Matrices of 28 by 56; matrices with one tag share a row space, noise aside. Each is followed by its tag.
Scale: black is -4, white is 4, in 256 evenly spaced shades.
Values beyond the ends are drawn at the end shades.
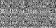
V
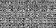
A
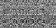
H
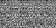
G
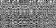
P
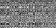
G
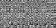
A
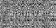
H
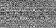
G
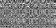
A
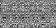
H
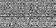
A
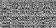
H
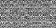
V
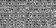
A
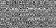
G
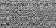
G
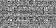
P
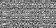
H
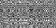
P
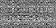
P
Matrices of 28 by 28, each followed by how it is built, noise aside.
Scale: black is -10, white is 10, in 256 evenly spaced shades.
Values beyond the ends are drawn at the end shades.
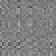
low rank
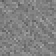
Toeplitz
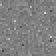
sparse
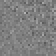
upper triangular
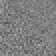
lower triangular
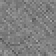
Toeplitz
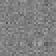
low rank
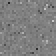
sparse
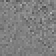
upper triangular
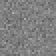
noise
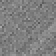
Hankel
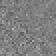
lower triangular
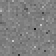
sparse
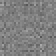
low rank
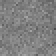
smooth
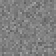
noise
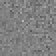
upper triangular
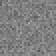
noise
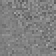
upper triangular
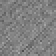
Hankel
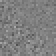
lower triangular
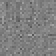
low rank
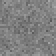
smooth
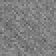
Toeplitz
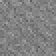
Toeplitz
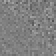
upper triangular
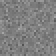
noise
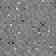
sparse
